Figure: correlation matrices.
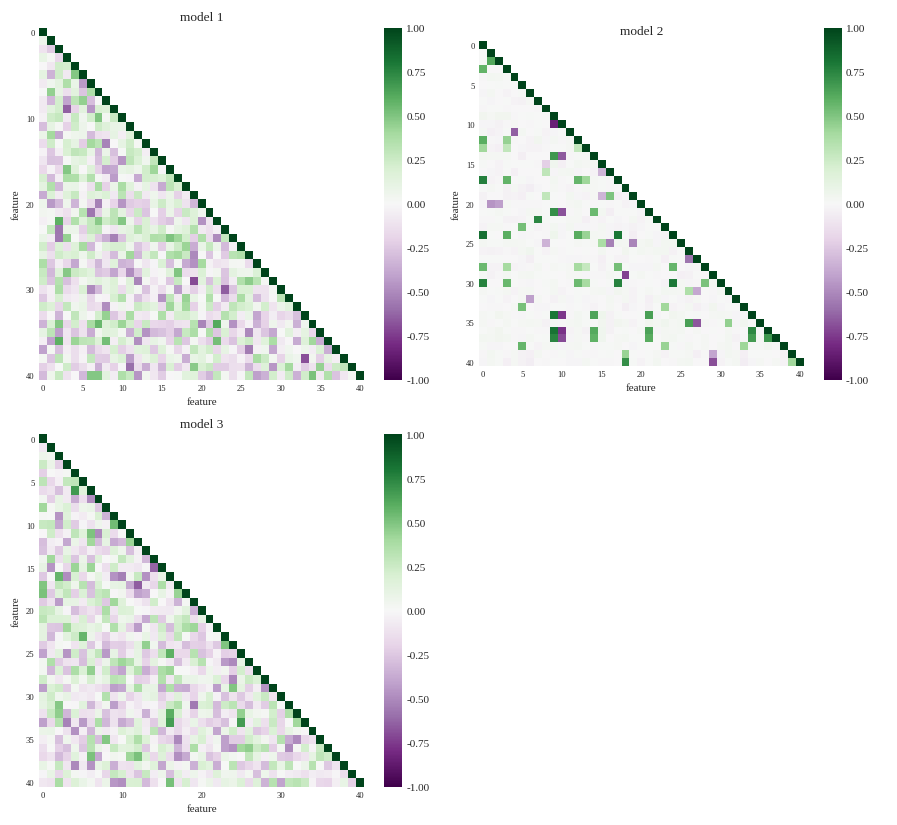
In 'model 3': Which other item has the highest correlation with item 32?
16
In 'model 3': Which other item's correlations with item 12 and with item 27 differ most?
17
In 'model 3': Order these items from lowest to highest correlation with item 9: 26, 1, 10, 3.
1, 3, 26, 10
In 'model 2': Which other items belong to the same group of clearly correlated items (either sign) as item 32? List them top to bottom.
6
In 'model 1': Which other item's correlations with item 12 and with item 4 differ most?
36
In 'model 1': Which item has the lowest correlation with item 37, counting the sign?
26
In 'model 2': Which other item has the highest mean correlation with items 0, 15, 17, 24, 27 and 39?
30
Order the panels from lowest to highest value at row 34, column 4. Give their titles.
model 3, model 2, model 1
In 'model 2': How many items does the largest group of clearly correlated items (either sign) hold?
8
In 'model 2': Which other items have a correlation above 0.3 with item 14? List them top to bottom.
9, 21, 34, 36, 37
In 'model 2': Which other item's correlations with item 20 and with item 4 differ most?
11
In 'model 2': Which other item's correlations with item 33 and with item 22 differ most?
7
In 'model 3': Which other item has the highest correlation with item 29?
24
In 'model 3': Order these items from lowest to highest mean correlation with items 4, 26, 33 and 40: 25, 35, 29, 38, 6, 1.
38, 35, 1, 29, 6, 25
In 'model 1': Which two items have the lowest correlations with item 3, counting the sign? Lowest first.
9, 8
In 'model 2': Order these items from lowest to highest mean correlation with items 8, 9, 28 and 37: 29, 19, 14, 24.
29, 19, 24, 14
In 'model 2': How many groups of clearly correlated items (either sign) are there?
10
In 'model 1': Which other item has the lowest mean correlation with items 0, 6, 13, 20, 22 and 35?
30
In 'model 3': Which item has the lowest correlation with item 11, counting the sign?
7
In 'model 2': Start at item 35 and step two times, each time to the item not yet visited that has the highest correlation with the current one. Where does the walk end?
31
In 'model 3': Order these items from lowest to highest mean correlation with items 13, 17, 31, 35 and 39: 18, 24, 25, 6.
25, 6, 18, 24
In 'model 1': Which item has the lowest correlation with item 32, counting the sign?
8
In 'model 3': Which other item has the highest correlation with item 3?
22
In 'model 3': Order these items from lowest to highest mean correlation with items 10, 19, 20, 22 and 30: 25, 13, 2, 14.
2, 25, 13, 14
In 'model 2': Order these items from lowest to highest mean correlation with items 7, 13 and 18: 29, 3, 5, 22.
29, 5, 3, 22
